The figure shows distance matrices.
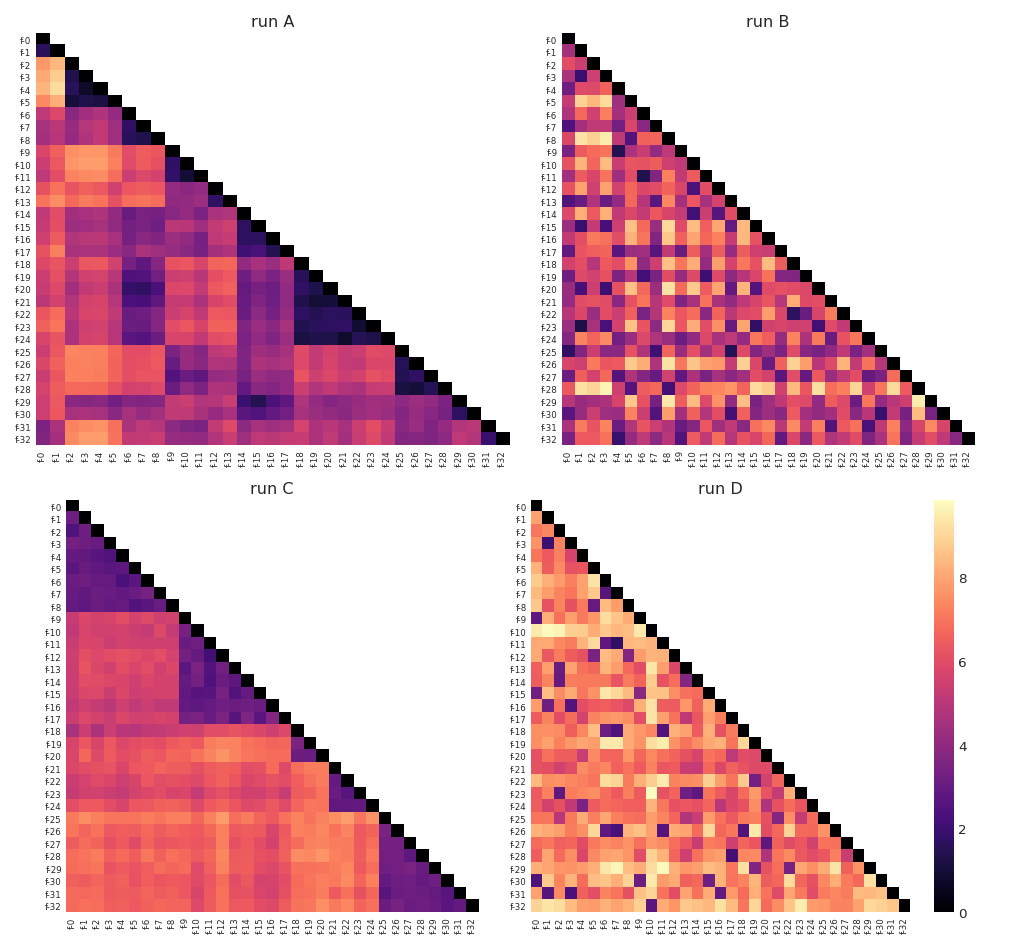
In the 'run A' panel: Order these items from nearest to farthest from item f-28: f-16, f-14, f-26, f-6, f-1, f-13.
f-26, f-14, f-16, f-13, f-6, f-1
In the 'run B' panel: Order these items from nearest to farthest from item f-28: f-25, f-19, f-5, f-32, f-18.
f-5, f-32, f-19, f-25, f-18
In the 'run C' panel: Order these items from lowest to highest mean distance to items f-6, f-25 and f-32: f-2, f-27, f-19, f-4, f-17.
f-27, f-4, f-2, f-17, f-19
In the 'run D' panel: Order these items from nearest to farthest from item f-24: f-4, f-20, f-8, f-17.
f-4, f-20, f-17, f-8
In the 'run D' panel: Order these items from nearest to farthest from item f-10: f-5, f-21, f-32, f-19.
f-32, f-21, f-5, f-19
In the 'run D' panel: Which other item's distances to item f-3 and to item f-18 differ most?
f-1
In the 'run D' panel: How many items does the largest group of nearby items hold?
5
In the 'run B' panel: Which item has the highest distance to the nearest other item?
f-2
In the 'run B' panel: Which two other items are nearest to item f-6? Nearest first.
f-11, f-19
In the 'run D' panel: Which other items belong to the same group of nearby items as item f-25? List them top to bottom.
f-21
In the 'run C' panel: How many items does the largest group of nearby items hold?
9
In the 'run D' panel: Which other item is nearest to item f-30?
f-0
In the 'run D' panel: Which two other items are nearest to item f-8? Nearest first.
f-5, f-12
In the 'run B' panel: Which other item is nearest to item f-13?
f-25
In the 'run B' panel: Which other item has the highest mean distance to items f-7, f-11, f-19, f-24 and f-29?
f-28
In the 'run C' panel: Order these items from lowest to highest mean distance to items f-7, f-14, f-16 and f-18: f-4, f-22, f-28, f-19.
f-4, f-19, f-22, f-28
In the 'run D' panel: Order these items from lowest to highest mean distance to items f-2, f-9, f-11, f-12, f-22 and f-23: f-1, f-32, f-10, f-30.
f-30, f-1, f-32, f-10
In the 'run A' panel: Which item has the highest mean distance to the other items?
f-1
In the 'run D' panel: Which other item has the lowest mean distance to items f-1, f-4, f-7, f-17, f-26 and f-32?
f-18
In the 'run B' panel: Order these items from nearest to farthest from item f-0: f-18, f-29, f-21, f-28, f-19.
f-19, f-21, f-29, f-18, f-28
